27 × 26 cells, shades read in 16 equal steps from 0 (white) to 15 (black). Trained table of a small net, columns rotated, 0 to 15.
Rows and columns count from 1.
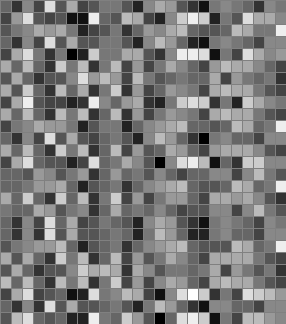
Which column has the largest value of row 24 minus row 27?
9
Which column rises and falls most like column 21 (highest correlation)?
1
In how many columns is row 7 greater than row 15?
9
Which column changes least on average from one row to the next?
10
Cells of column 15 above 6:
18
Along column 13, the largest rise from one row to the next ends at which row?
26
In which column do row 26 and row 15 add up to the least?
5
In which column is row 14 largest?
15
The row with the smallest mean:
25
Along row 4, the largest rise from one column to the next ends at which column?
6
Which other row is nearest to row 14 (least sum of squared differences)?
27
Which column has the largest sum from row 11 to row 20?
19
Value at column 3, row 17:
3
